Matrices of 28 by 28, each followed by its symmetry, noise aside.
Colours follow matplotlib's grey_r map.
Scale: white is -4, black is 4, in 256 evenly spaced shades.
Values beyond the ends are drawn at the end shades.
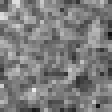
symmetric.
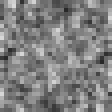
same after a half turn.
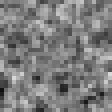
no symmetry.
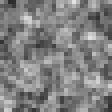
no symmetry.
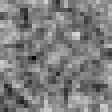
symmetric across the other diagonal.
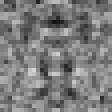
mirrored left to right.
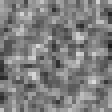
same after a half turn.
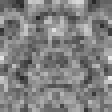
mirrored left to right.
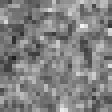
no symmetry.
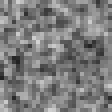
no symmetry.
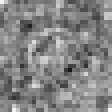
symmetric.
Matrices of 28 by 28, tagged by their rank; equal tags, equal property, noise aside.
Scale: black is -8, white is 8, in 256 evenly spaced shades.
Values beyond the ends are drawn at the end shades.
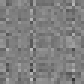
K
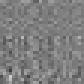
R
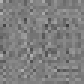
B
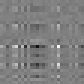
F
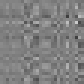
K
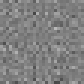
B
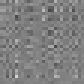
K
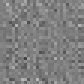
B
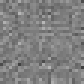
B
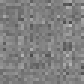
B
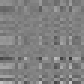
F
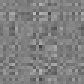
K
